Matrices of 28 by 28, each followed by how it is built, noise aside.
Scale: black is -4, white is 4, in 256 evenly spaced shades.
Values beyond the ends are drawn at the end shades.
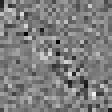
banded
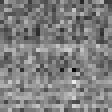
blocks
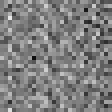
repeating rows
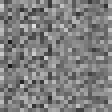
repeating rows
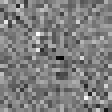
block diagonal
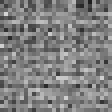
blocks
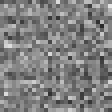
blocks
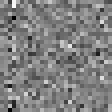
uneven columns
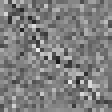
banded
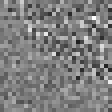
upper triangular
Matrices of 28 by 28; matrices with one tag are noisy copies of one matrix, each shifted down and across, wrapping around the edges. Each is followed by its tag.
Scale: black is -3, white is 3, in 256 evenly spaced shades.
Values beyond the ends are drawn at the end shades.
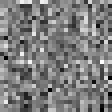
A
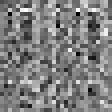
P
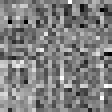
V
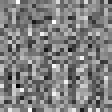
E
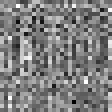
E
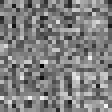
V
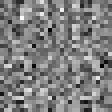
P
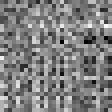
A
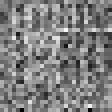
V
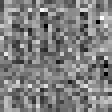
V
